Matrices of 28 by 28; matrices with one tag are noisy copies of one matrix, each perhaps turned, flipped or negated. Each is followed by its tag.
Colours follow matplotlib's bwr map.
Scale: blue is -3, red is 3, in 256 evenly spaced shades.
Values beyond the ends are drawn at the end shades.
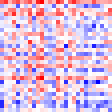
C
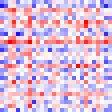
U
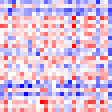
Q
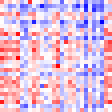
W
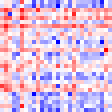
W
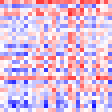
C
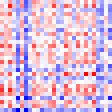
Q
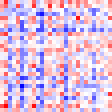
U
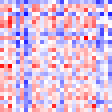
Q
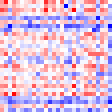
Q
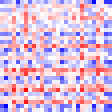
U
